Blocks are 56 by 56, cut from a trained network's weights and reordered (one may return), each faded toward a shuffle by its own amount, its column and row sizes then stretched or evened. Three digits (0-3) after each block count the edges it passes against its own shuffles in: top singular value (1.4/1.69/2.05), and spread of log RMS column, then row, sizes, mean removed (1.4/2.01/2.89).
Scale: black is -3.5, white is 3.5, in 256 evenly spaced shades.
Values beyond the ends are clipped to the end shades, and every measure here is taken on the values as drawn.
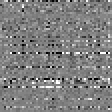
3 1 3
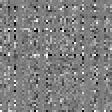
1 3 2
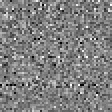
1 1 2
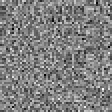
3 0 0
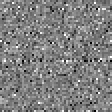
1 0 1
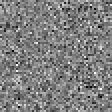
1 1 0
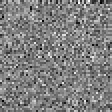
2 0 1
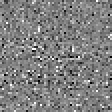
1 1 1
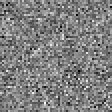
1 0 0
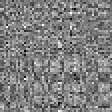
3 1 1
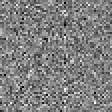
2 1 1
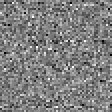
1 0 1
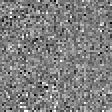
0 1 1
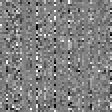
0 3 1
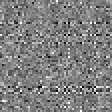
3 1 2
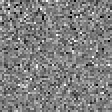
0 0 1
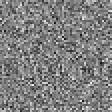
2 0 0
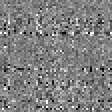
2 2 2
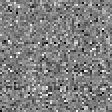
2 1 1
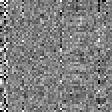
3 2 0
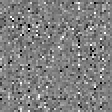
0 2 1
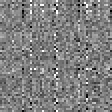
3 2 1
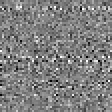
2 1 2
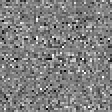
0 0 2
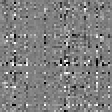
0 3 2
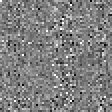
0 2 1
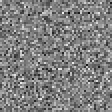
2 0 1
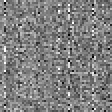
2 2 0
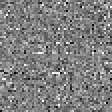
1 1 2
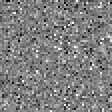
0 1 0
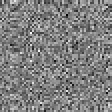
3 1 0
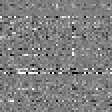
2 1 3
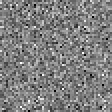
0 1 0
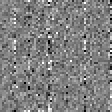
2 2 0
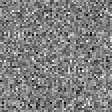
1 0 1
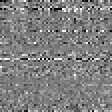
3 0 3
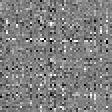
2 3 2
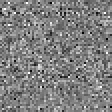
0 0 2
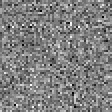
1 0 1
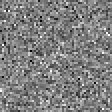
0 0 0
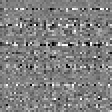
1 1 3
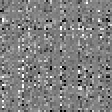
2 3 2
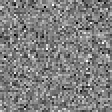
1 1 0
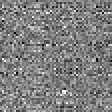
3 1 2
